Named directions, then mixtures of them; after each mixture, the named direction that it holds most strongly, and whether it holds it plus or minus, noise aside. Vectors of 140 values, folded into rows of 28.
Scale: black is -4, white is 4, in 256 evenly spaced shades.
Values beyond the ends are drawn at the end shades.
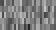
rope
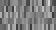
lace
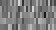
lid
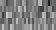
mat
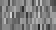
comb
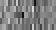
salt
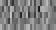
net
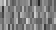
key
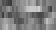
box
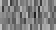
net, plus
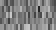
net, plus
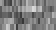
box, plus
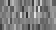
net, minus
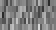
mat, plus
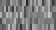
lace, plus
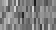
salt, plus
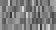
comb, minus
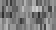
box, plus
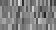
lid, plus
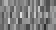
net, minus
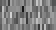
comb, plus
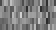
net, minus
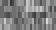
box, plus
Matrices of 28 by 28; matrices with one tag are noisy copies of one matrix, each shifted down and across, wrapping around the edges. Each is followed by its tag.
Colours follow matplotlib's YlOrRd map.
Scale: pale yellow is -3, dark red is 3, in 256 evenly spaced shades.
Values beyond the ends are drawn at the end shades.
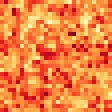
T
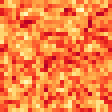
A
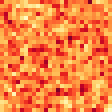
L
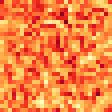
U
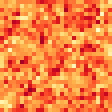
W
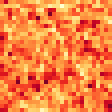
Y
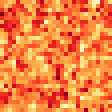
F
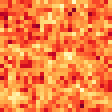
W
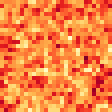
A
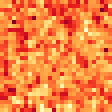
F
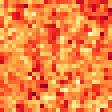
F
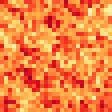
Y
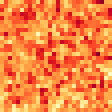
T
